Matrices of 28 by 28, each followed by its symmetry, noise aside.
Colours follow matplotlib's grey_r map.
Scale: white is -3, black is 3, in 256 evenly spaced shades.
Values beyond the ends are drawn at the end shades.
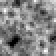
symmetric across the other diagonal.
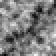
symmetric.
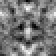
mirrored left to right.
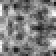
mirrored top to bottom.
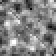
symmetric across the other diagonal.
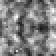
mirrored top to bottom.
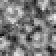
symmetric.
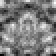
mirrored left to right.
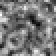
symmetric across the other diagonal.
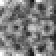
mirrored top to bottom.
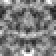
mirrored left to right.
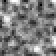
symmetric across the other diagonal.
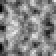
mirrored top to bottom.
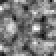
mirrored top to bottom.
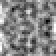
mirrored top to bottom.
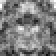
mirrored left to right.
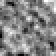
symmetric across the other diagonal.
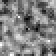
symmetric across the other diagonal.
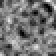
symmetric across the other diagonal.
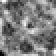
symmetric across the other diagonal.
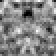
mirrored left to right.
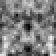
mirrored left to right.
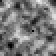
symmetric across the other diagonal.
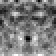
mirrored left to right.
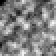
symmetric.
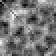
symmetric.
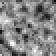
symmetric across the other diagonal.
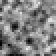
symmetric across the other diagonal.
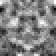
mirrored left to right.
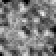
symmetric across the other diagonal.
